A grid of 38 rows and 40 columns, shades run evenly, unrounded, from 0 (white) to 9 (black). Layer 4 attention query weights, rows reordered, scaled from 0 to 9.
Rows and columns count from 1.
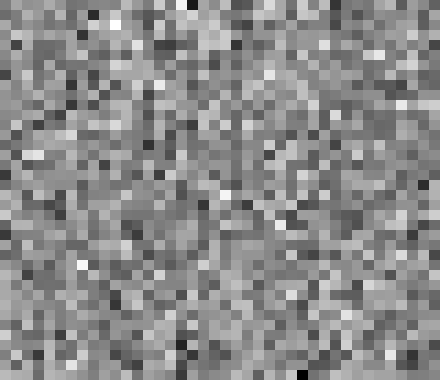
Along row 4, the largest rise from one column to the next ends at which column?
8
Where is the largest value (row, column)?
38, 28
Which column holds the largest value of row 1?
18
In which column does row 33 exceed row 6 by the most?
35
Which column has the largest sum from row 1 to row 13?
22
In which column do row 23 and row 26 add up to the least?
37
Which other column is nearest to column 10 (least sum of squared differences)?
24
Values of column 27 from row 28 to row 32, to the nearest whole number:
5 3 1 5 4
